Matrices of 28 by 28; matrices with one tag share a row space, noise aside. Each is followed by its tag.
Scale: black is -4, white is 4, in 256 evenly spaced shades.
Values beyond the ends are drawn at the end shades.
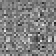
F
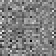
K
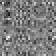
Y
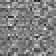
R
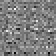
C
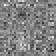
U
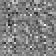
R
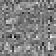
C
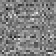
C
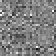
K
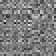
F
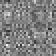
Y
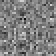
U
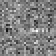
C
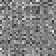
K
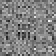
Y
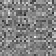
Y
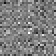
F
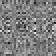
Y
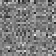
Y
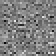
U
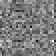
K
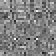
U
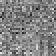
K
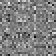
Y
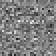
C
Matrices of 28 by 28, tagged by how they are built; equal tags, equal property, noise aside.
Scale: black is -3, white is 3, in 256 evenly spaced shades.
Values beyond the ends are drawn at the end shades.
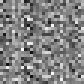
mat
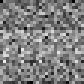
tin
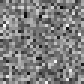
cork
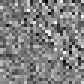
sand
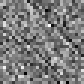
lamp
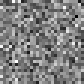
cork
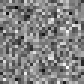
mat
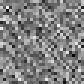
lamp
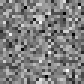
mat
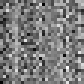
mat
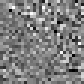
sand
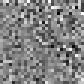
sand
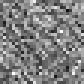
lamp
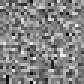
tin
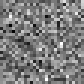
lamp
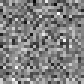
tin
